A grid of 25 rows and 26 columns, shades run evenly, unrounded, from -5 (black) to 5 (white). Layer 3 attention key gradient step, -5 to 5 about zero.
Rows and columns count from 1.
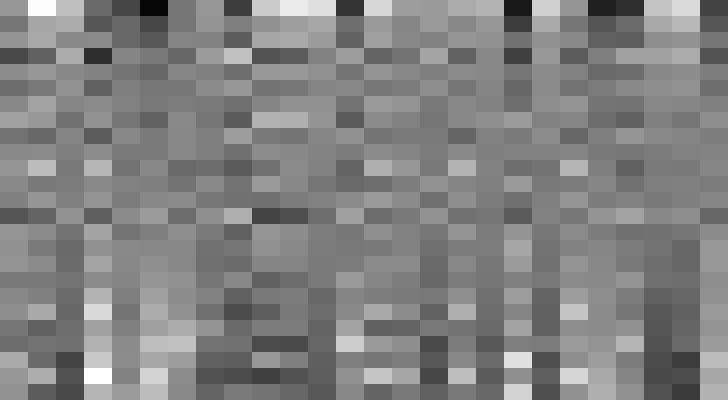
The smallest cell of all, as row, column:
1, 6
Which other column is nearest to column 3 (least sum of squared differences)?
25
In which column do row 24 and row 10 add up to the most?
4
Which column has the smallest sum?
9
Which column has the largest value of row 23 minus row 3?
19
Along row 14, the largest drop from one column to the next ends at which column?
10
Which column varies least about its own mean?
15
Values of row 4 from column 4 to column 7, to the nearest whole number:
-3 0 0 -1
